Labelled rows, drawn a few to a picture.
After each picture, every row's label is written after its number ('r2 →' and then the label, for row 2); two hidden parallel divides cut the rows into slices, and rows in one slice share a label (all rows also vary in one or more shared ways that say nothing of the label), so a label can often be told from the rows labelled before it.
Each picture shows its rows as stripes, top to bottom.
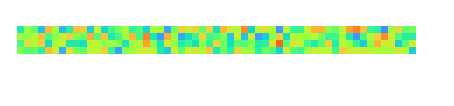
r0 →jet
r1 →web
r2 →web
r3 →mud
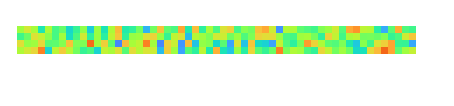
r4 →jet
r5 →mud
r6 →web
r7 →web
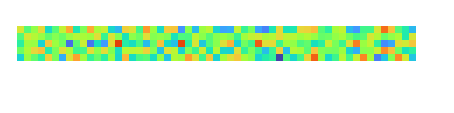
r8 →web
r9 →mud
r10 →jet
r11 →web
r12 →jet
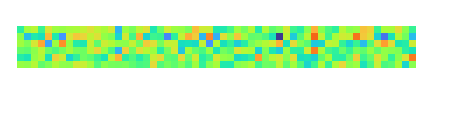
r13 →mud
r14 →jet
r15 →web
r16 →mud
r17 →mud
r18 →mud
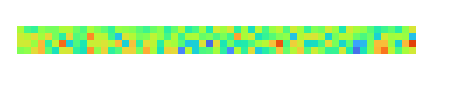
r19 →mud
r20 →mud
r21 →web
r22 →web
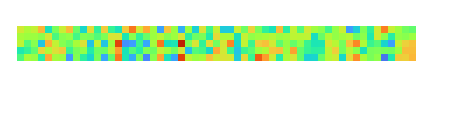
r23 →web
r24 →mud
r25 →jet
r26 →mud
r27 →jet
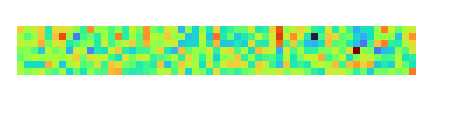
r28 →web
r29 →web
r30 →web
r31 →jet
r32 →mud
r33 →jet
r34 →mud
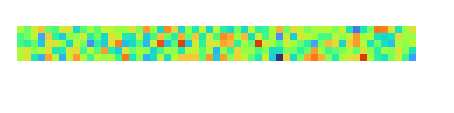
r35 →web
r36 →jet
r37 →jet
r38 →mud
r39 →jet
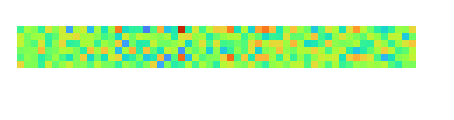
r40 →jet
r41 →mud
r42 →mud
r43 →web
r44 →jet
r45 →mud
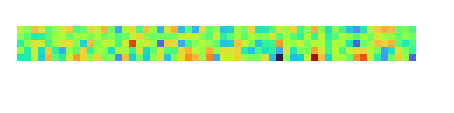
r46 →web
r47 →mud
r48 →web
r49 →jet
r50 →jet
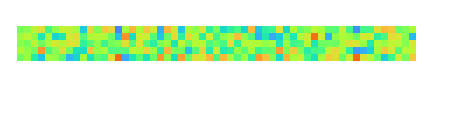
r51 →web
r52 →mud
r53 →mud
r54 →web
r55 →jet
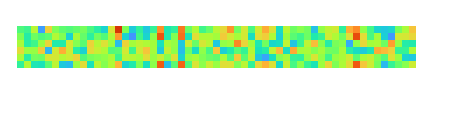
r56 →jet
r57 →jet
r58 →mud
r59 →web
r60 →mud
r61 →jet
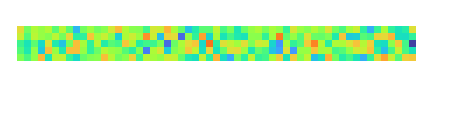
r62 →mud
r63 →web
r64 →jet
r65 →jet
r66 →web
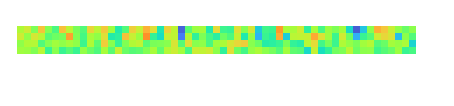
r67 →web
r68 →web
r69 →mud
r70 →mud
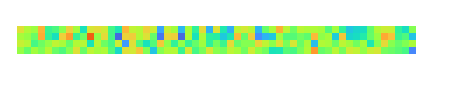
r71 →web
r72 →web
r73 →mud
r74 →mud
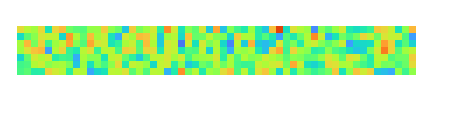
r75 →web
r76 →mud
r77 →web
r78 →web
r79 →mud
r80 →mud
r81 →jet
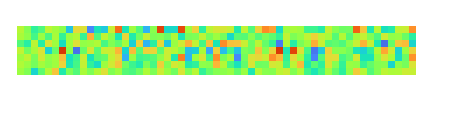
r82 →jet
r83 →mud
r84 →jet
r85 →web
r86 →mud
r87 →mud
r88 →mud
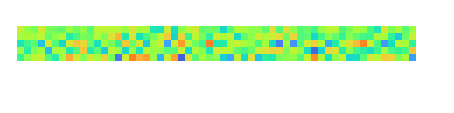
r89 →mud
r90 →mud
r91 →jet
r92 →mud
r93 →web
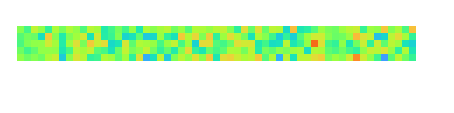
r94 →mud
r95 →jet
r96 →mud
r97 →mud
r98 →jet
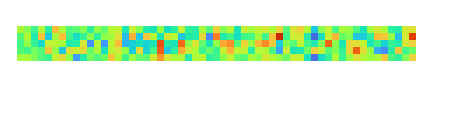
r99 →mud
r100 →web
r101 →jet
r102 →jet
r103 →mud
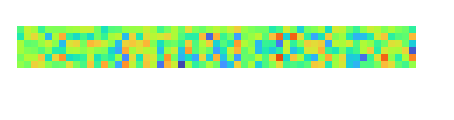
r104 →mud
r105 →web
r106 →mud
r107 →mud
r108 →web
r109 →web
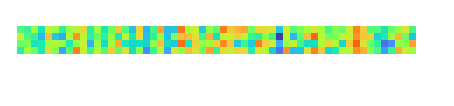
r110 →jet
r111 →jet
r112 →jet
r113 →jet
